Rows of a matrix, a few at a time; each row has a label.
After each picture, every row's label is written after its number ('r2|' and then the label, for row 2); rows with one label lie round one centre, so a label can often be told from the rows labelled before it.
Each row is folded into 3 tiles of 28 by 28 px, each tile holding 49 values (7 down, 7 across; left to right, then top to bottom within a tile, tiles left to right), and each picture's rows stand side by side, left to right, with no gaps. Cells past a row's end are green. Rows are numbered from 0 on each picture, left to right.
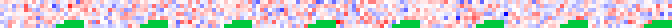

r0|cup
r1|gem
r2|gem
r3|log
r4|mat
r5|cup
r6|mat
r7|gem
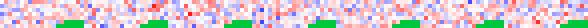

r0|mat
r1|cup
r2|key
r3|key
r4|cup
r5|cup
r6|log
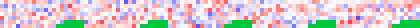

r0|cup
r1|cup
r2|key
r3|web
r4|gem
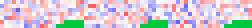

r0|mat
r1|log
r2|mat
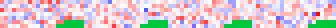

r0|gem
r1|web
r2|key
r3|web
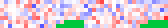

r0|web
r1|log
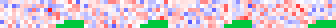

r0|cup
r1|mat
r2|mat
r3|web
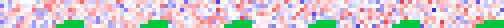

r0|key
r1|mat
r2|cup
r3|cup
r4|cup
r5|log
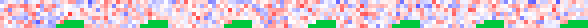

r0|web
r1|key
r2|log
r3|key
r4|web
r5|gem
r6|web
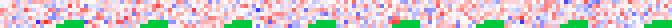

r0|gem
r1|cup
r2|cup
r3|key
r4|log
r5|key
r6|key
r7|web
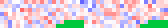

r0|mat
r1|key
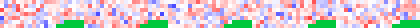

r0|key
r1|log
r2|key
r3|log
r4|cup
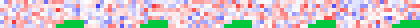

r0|log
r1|cup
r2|gem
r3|mat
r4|gem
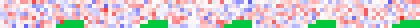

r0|mat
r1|key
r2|log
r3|web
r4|web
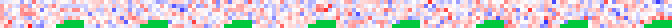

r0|web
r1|log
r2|cup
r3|cup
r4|gem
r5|cup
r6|cup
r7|log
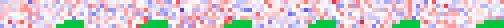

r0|web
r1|log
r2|log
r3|key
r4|cup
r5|web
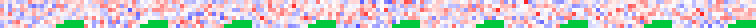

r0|gem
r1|gem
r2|gem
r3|key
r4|web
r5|gem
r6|web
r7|key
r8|key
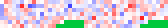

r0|mat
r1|key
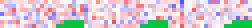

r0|gem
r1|mat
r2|cup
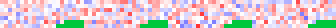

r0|mat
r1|gem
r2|web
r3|cup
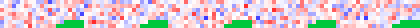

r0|cup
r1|web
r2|log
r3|gem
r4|key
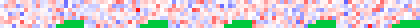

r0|log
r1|gem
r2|gem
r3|mat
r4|key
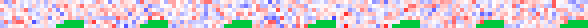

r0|gem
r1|web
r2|mat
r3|gem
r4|cup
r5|log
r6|log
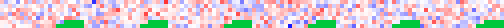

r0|cup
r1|key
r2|log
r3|key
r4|cup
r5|web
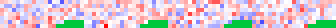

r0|cup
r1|mat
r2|key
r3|gem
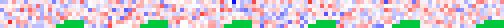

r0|web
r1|cup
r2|log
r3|gem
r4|cup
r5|web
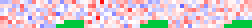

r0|web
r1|log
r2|gem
